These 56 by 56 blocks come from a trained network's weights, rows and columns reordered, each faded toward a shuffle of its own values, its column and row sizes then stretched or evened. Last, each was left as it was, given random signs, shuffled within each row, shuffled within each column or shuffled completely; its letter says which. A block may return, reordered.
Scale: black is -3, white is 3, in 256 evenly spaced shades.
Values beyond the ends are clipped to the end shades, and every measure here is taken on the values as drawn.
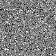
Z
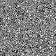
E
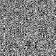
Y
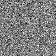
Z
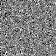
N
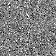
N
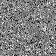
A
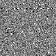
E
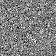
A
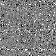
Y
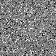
Z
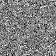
Z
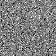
N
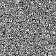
N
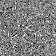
Z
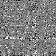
Y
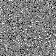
A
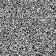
A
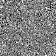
E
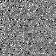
E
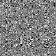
E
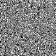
E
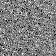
A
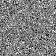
A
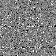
Z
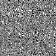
E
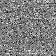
Z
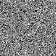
N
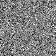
N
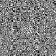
Y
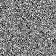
A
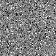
N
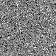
A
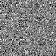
Y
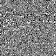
E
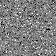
A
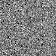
N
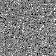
N
